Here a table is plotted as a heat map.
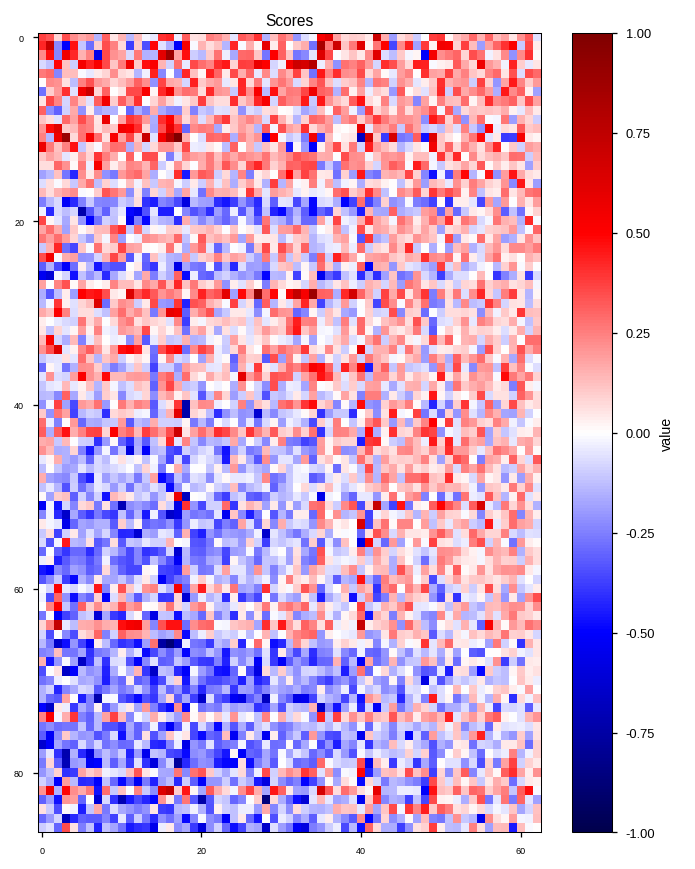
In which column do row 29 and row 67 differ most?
7
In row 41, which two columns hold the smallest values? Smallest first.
18, 27
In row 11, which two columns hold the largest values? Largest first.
17, 3
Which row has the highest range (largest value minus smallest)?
11
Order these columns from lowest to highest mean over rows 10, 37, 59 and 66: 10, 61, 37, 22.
22, 37, 10, 61
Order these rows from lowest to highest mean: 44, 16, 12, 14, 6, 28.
44, 16, 12, 14, 6, 28
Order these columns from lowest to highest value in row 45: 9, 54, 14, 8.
9, 14, 8, 54
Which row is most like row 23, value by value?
62
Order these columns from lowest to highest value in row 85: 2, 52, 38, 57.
38, 2, 57, 52
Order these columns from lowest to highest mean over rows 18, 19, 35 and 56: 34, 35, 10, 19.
34, 19, 10, 35
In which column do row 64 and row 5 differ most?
55
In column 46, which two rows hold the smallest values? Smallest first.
76, 83
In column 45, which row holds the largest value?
51
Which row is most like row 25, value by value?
63
